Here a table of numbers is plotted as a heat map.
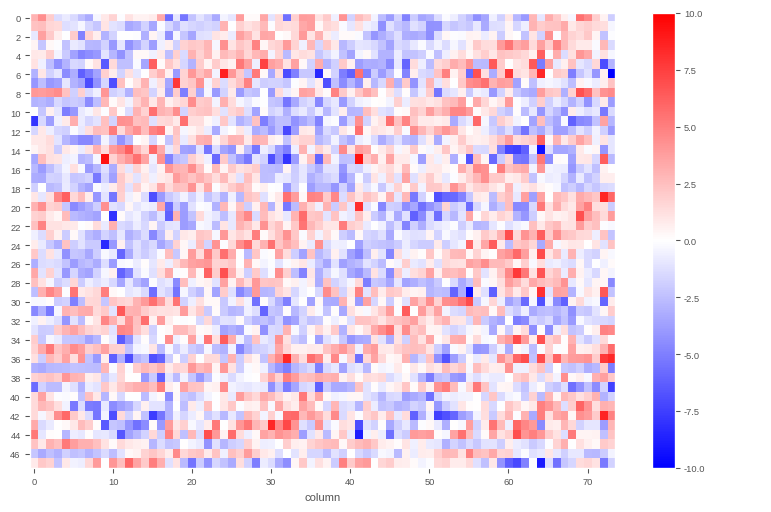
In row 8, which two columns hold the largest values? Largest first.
69, 70
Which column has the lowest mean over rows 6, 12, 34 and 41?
36
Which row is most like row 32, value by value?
12
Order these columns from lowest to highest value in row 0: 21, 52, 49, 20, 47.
47, 49, 20, 21, 52
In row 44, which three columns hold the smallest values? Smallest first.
41, 11, 45
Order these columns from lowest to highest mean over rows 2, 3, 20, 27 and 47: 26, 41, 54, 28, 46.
46, 54, 28, 41, 26
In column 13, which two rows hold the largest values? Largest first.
15, 12
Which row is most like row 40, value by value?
2
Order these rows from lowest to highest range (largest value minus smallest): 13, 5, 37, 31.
37, 13, 31, 5
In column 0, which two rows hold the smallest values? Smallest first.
11, 39
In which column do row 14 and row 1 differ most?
64
